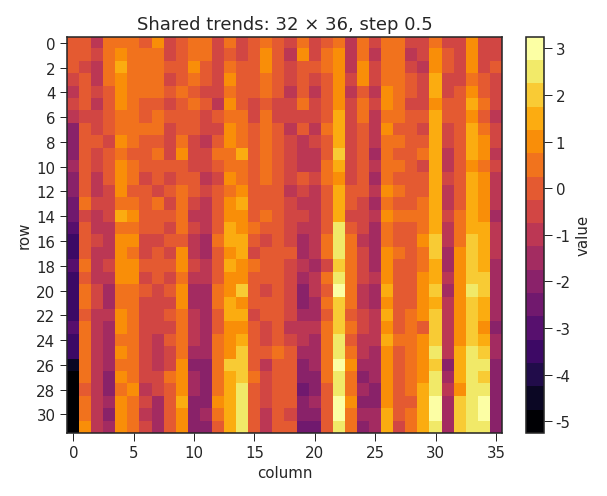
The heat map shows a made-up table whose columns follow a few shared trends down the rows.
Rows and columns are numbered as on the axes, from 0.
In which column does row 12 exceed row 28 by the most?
0
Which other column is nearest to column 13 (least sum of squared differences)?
26
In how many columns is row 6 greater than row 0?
12
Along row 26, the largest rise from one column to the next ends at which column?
1
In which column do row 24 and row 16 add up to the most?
22
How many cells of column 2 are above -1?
11
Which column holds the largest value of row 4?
30
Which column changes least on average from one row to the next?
17
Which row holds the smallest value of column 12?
5
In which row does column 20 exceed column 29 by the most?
2
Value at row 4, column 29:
-0.5
